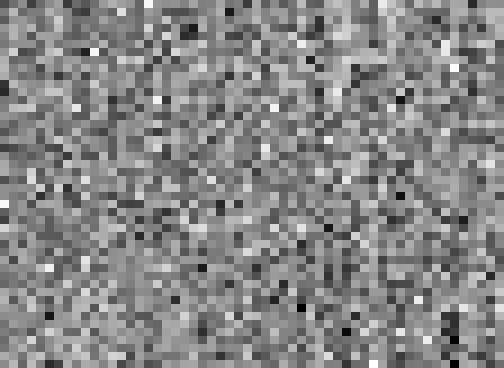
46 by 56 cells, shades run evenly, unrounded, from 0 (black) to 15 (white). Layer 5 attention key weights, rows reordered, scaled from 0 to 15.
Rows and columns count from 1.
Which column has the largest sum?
12
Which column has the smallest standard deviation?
15
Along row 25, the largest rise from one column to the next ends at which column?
46
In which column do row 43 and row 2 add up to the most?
14
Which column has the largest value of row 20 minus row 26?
25
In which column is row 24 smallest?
8
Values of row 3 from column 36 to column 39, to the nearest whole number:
3 10 7 11
